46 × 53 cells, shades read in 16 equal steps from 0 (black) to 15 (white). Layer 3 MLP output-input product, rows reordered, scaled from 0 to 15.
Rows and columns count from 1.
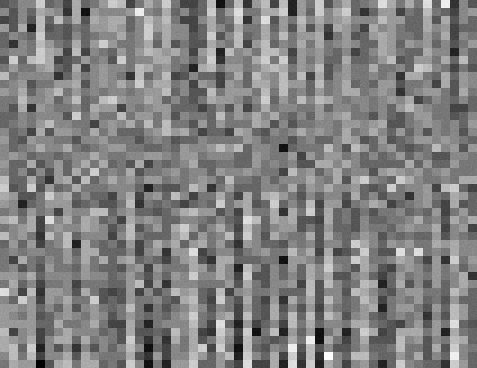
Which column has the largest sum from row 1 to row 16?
30
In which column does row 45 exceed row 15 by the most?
51
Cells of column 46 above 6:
35
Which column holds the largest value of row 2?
16
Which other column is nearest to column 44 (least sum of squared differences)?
14
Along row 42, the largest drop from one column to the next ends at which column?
29
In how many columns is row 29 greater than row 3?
21
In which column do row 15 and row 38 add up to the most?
25
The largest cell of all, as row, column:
45, 37
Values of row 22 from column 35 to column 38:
9 6 8 10
